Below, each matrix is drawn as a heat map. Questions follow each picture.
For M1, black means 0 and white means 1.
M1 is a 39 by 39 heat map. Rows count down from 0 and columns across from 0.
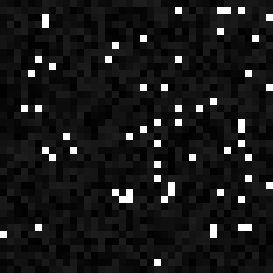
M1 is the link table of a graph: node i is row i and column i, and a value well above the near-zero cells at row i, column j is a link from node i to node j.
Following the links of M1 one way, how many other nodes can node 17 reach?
11
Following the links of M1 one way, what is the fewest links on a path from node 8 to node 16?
4
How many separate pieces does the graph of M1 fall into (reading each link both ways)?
4
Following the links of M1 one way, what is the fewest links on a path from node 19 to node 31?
5
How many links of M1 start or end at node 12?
3
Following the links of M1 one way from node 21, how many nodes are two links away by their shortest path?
6
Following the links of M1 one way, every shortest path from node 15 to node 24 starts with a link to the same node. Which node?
node 25
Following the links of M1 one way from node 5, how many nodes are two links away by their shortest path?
2
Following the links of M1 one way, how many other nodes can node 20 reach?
9
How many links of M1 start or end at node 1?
4
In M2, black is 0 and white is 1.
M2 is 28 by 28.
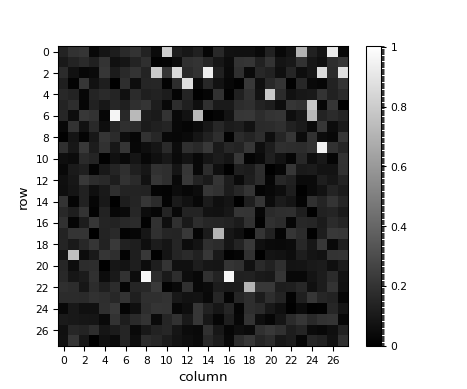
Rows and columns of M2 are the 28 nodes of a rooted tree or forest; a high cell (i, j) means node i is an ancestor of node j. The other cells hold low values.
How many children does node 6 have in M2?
3
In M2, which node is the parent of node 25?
9
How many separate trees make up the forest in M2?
9
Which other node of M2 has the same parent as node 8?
16
